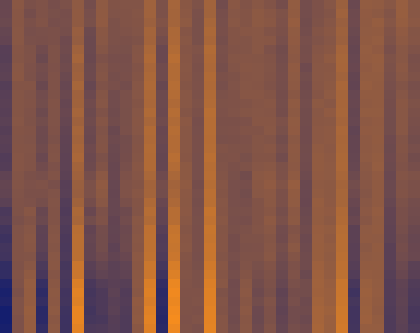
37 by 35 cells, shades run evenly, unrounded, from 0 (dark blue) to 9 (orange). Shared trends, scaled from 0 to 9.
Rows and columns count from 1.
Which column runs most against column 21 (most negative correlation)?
23
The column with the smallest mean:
1
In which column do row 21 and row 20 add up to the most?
18
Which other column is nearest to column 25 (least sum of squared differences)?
16
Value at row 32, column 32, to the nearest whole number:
5
